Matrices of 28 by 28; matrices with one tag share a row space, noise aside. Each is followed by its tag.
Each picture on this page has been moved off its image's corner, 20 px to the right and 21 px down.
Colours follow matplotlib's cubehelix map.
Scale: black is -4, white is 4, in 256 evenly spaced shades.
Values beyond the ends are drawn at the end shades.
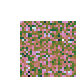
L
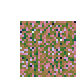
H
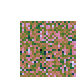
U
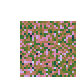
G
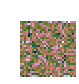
L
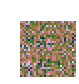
U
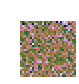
H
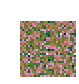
U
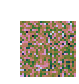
L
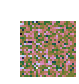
G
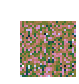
U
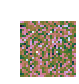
H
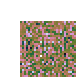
U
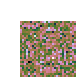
U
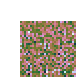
U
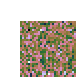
U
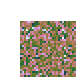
L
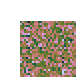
L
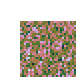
L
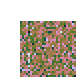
U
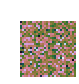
G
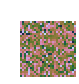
U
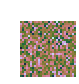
H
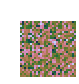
G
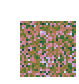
U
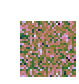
H
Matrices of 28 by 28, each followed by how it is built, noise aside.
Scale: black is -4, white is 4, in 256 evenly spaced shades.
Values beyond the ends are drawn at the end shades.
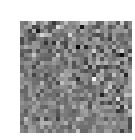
upper triangular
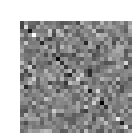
diagonal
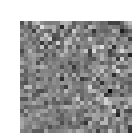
upper triangular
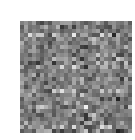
low rank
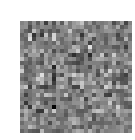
low rank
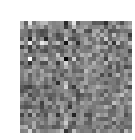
low rank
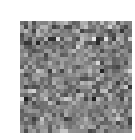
uneven rows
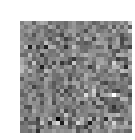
uneven rows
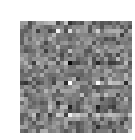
low rank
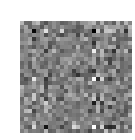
low rank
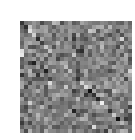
diagonal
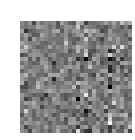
uneven columns
